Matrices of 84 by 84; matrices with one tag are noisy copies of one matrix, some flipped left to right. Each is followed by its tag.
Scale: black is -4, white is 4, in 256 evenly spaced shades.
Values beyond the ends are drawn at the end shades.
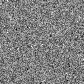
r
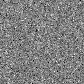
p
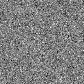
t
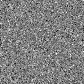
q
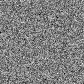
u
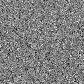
r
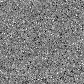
u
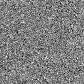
u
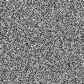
r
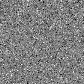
t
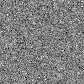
u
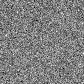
q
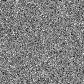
q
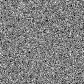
q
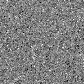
r
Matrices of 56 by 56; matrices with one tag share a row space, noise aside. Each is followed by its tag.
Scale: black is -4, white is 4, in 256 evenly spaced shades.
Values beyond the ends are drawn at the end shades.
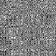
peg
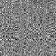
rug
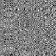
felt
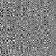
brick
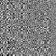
brick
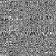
peg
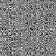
peg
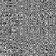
peg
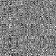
peg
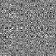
peg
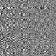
brick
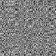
rug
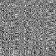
rug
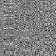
felt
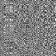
felt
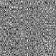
peg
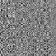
brick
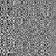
brick
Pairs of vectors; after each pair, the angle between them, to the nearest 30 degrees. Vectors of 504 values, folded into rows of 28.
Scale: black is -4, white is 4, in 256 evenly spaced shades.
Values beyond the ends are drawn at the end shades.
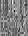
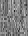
30 degrees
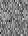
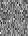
150 degrees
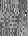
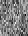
120 degrees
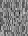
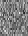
120 degrees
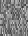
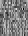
120 degrees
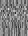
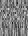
30 degrees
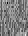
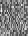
120 degrees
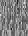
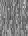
30 degrees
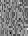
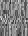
90 degrees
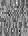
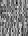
150 degrees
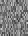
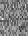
90 degrees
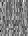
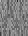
90 degrees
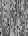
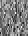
30 degrees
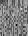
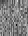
30 degrees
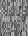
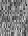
150 degrees
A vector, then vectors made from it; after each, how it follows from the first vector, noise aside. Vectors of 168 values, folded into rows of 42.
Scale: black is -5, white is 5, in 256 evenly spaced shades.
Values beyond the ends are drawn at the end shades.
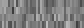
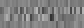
wrapped around, negated, partly zeroed.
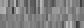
partly zeroed.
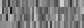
wrapped around.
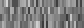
reversed, negated.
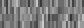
reversed.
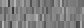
partly zeroed.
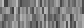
reversed.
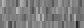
partly zeroed.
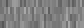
reversed, shrunk.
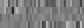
partly zeroed.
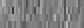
partly zeroed.
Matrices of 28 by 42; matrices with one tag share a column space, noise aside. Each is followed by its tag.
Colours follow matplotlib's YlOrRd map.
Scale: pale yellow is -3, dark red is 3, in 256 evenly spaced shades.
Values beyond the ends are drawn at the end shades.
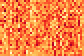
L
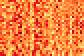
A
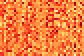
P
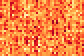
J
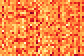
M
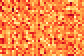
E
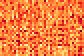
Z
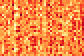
J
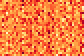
M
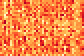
J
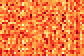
E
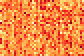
E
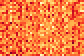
M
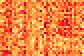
L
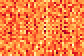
A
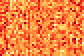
E
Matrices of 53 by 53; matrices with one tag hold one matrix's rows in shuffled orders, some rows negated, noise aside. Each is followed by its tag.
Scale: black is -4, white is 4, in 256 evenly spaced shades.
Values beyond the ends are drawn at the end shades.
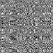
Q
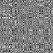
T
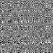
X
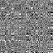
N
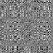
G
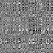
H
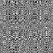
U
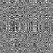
U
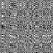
Q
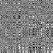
H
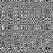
X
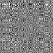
T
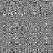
U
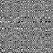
X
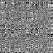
N
